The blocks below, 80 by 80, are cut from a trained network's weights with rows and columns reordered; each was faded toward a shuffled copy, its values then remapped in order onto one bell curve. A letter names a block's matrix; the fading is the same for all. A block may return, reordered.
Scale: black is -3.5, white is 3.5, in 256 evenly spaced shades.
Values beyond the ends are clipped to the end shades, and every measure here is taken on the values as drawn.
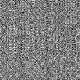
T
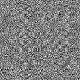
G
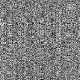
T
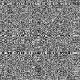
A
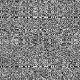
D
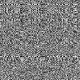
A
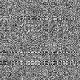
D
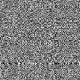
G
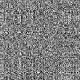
T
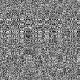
A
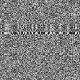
D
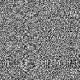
G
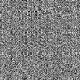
T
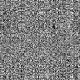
T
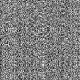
T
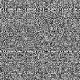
A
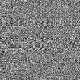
G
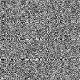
A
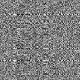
A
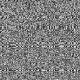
A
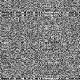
D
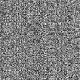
T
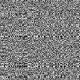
A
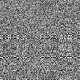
D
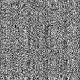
T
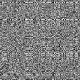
A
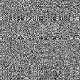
D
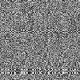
A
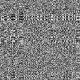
A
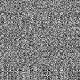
G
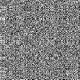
T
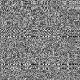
D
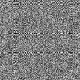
D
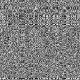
A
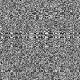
D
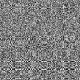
A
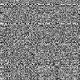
A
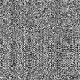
T
